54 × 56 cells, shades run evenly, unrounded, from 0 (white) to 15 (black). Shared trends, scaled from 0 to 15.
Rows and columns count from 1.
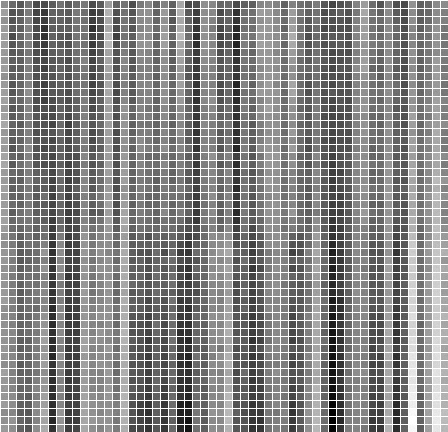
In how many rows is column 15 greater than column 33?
29
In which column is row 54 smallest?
52
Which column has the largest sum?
42
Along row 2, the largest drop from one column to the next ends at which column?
14
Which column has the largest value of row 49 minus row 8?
23
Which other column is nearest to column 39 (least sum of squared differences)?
2
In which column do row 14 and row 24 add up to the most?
30
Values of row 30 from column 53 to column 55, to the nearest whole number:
9 7 4
